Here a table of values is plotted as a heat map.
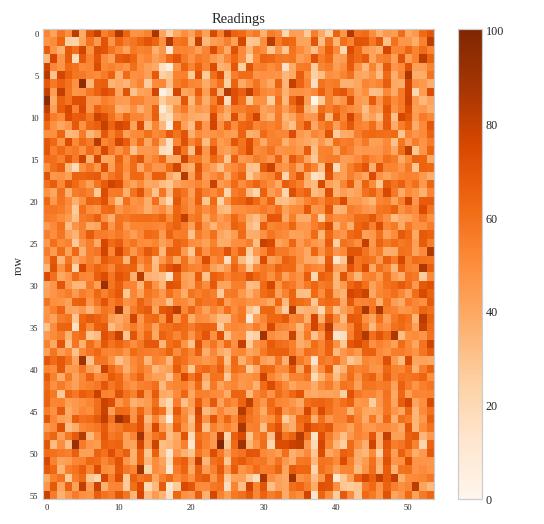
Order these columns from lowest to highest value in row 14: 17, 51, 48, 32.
17, 51, 48, 32
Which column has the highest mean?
8
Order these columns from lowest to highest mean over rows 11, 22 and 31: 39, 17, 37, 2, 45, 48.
17, 48, 2, 37, 45, 39
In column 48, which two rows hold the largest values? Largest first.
36, 53
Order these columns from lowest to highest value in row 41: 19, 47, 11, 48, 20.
11, 48, 20, 47, 19
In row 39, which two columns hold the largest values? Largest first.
5, 34
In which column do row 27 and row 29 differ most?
28
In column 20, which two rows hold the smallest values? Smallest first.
49, 48
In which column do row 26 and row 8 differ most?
37
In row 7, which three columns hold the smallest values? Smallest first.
16, 17, 51
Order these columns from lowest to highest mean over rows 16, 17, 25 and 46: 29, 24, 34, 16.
29, 24, 16, 34
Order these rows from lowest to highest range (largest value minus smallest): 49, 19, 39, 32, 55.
32, 19, 55, 39, 49
